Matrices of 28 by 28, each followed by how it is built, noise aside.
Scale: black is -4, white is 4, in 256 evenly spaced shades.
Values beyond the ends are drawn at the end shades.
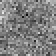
smooth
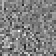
lower triangular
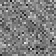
Toeplitz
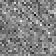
Toeplitz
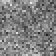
smooth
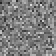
noise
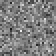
noise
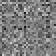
low rank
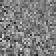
lower triangular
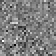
lower triangular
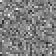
noise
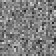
noise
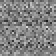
repeating columns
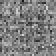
blocks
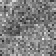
smooth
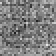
blocks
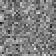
blocks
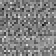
repeating columns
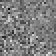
lower triangular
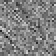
Toeplitz
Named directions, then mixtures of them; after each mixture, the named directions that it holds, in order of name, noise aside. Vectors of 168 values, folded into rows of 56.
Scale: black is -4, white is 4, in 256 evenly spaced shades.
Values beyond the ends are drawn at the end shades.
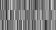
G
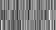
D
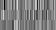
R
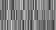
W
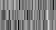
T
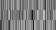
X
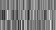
D, T, W.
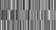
D, G, W.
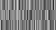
D, R, T.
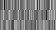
D, R, T.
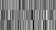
G, T, X.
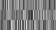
T, W, X.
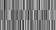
D, R, W.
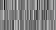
R.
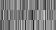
X.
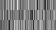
R, X.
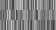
W.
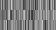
G, W, X.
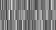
G.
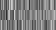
D, G.
